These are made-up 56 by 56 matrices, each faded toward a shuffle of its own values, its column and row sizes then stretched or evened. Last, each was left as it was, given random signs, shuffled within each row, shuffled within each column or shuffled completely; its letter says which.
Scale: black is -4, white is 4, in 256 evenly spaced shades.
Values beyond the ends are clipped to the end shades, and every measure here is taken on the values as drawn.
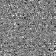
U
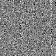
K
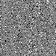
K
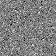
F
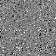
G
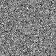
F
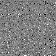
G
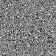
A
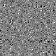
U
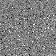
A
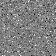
A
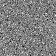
F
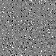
U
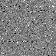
A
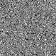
A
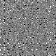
U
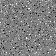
F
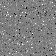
F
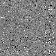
G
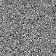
G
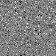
G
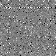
G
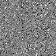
G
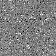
A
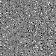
K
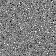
F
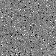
K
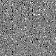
U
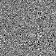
G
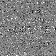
A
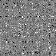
U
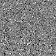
G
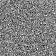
F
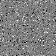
G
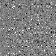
U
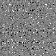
U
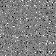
G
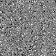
G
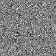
G
